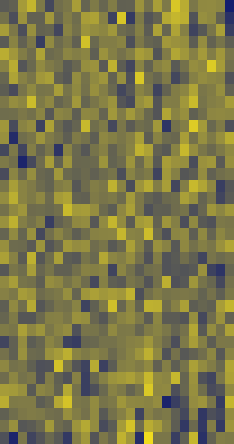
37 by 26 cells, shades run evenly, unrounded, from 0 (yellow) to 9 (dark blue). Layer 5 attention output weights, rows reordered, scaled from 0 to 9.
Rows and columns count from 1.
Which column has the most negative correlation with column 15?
23
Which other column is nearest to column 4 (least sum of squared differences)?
12
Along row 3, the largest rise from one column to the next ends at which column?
26
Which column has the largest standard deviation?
17
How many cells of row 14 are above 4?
15
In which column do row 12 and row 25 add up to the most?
2
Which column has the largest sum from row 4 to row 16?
18
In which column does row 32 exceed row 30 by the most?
8
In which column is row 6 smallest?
24
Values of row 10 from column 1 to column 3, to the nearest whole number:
5 5 5
